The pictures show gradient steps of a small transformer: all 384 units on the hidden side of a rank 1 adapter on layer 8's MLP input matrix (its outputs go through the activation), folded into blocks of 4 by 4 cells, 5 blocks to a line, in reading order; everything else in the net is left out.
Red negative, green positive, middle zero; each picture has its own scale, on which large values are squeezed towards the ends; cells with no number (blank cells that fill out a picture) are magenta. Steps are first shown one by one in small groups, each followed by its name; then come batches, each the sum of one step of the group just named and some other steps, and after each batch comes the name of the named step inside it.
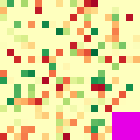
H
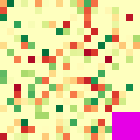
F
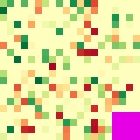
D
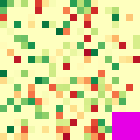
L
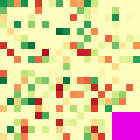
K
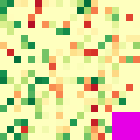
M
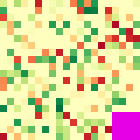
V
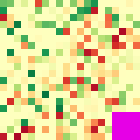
L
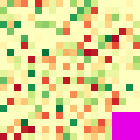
F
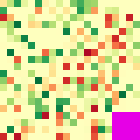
L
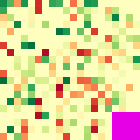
K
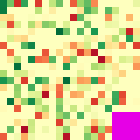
K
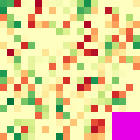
M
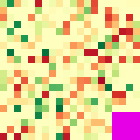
F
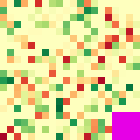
V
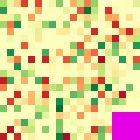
V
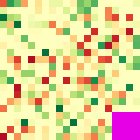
F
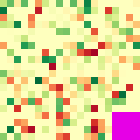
D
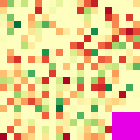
H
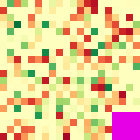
H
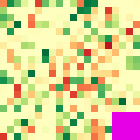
M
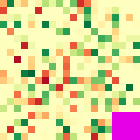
H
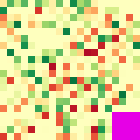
D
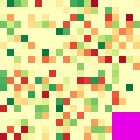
F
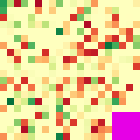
K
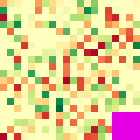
V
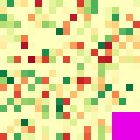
F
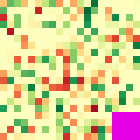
V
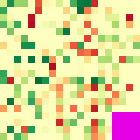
M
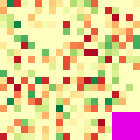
F
